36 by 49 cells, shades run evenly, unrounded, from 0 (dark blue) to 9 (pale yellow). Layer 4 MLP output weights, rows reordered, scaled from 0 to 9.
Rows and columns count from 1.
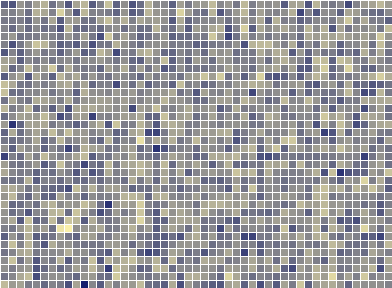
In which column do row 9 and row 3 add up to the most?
44
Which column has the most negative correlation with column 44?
47
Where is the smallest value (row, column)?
36, 11
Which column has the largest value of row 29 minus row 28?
8
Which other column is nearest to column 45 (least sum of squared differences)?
3
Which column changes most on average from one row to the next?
46
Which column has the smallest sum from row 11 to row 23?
20
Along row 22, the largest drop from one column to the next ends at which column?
43
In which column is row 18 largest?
18
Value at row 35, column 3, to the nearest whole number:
6
